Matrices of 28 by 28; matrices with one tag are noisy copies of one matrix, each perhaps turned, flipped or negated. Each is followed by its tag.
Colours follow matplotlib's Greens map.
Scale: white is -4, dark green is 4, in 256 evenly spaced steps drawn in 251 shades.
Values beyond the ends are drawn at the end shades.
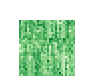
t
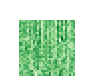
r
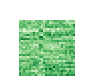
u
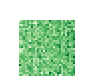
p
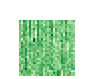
r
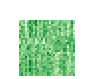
t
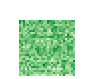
p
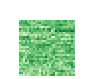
u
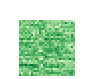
u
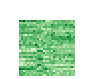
t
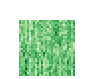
t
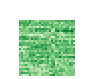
u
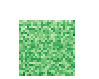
p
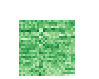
u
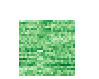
t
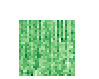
r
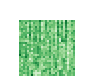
r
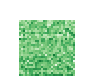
p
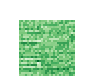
r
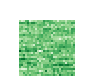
t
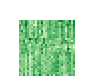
t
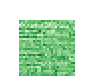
r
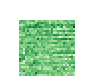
r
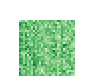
p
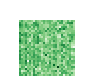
p
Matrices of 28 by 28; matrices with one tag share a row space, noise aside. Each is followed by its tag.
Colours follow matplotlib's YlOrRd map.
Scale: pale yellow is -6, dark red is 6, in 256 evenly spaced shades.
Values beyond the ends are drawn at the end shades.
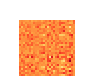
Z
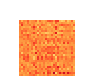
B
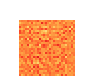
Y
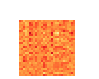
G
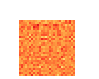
Y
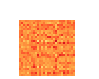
B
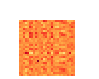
G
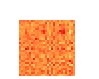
Z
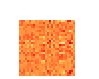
Z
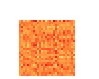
B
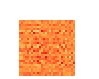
Y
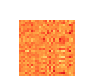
Z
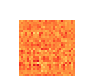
Y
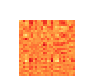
G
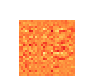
G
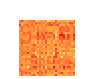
B
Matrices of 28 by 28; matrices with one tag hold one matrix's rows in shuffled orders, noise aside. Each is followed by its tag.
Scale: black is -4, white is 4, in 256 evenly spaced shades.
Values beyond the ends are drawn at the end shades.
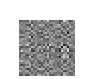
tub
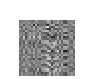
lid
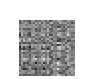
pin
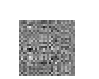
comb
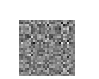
tub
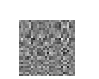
tub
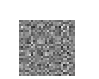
tub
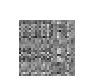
pin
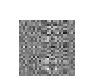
lid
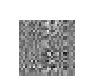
lid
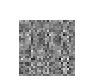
tub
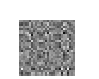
tub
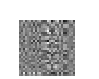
lid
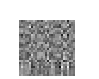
tub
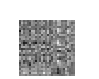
pin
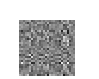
tub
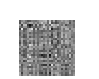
comb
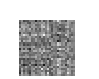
pin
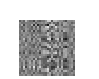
lid
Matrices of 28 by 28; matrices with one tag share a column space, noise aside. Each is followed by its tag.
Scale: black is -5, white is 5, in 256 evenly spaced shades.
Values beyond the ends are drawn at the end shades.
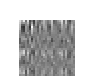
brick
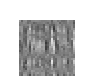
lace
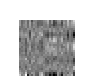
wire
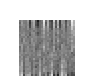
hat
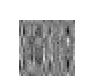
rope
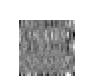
wire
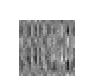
rope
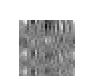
brick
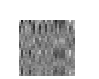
brick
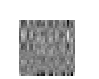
wire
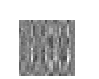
rope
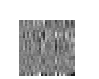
wire
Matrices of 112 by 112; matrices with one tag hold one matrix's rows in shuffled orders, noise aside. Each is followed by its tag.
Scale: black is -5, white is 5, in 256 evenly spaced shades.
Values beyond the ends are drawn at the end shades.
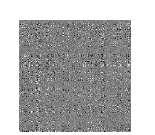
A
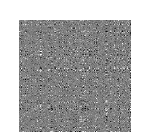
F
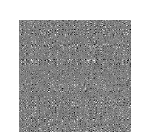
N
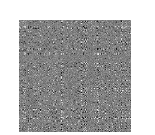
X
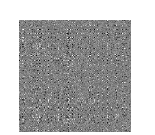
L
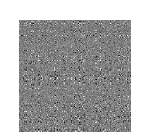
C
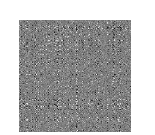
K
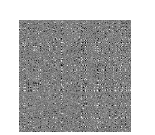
X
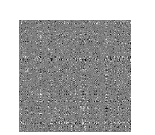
F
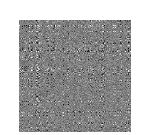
A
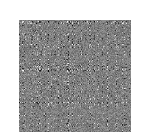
L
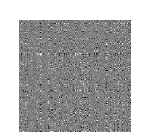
F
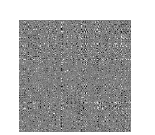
X
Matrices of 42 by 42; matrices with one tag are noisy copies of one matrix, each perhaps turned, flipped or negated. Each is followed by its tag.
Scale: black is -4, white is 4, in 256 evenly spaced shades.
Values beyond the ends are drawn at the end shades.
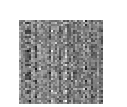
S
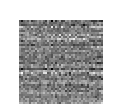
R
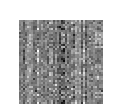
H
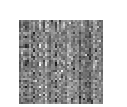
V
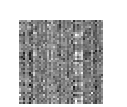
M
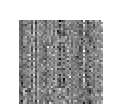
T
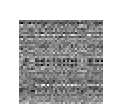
T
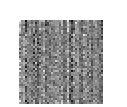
R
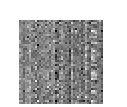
S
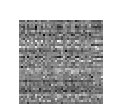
V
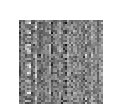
S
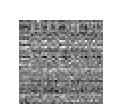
V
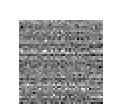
R
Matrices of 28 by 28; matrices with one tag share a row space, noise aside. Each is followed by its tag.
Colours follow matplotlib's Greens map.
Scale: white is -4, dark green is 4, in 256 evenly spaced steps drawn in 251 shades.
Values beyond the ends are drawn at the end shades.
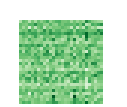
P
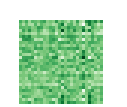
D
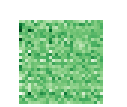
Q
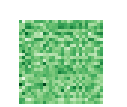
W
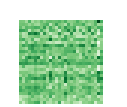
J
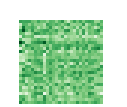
W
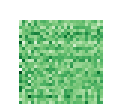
Q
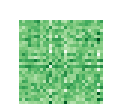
J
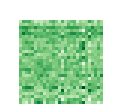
D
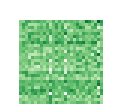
J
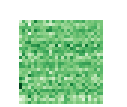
Q
